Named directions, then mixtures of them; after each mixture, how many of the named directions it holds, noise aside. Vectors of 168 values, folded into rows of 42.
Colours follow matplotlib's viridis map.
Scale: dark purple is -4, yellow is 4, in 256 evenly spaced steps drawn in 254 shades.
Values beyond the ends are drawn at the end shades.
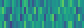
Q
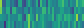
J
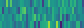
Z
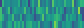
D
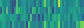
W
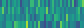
three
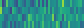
three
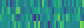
three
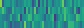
three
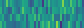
two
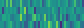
two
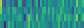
one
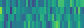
four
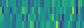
three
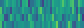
three
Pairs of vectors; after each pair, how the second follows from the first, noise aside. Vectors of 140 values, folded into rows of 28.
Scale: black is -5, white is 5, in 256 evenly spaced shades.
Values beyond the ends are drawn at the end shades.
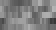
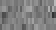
wrapped around, partly zeroed.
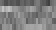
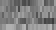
reversed, negated.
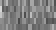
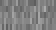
wrapped around, shrunk.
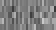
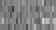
partly zeroed.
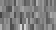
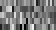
negated, scaled up.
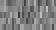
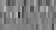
partly zeroed.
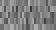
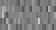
reversed, negated, partly zeroed.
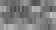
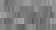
reversed, shrunk.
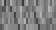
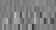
reversed, partly zeroed.
